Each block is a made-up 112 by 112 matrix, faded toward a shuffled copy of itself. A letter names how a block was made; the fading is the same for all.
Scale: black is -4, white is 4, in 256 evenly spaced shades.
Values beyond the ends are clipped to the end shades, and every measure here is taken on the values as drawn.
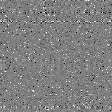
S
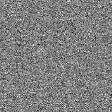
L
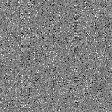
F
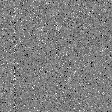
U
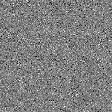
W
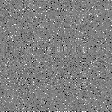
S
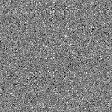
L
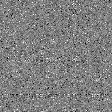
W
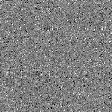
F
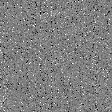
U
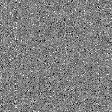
F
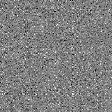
F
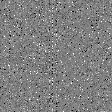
U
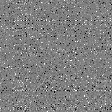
S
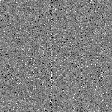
F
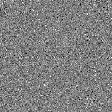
L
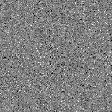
F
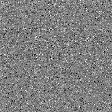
W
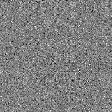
L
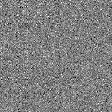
L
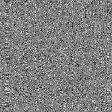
F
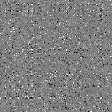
S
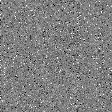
U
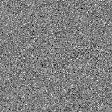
L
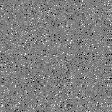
S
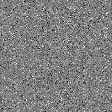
F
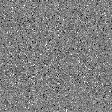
F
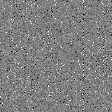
U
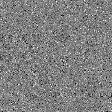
W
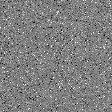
U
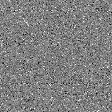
W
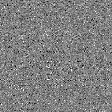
W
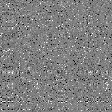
S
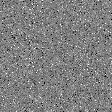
U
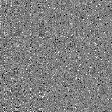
F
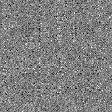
L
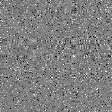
S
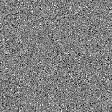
L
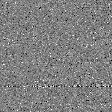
W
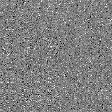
F
